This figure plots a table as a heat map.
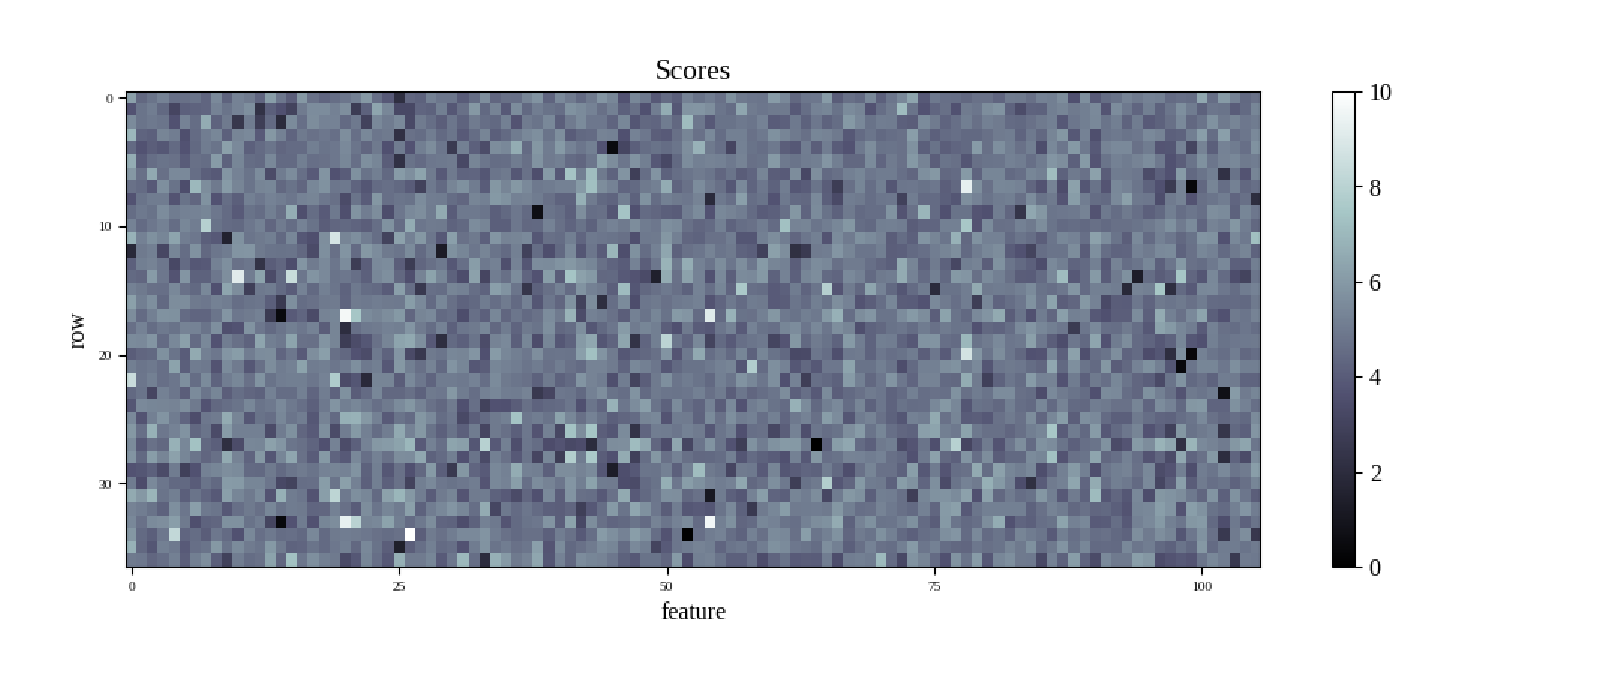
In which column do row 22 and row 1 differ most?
0
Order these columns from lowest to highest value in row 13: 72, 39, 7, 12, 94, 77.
12, 77, 7, 94, 39, 72
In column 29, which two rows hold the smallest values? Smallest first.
12, 19
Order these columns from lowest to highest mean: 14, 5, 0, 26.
14, 5, 26, 0
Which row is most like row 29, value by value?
4
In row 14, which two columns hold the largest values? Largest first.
10, 15
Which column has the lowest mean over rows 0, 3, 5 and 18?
25
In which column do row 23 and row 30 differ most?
102
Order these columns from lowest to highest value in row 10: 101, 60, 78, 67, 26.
60, 101, 67, 26, 78
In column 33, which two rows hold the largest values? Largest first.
27, 32
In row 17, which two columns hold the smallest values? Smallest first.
14, 13
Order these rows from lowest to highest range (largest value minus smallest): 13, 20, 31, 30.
13, 30, 31, 20
